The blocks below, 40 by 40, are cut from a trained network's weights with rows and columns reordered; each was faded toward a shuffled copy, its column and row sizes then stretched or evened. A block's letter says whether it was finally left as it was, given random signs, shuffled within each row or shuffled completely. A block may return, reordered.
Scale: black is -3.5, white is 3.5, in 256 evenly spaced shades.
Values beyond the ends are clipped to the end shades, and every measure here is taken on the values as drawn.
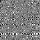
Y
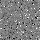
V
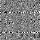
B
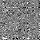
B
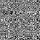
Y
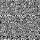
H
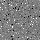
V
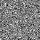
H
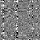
Y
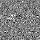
H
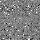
H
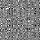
Y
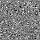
H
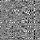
Y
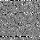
H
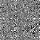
B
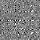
Y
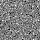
V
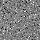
V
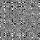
Y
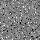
V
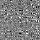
Y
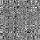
Y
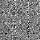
B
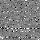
H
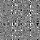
Y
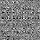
Y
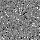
V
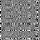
Y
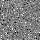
V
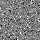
V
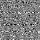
H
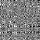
Y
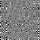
Y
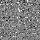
H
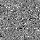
H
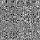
Y
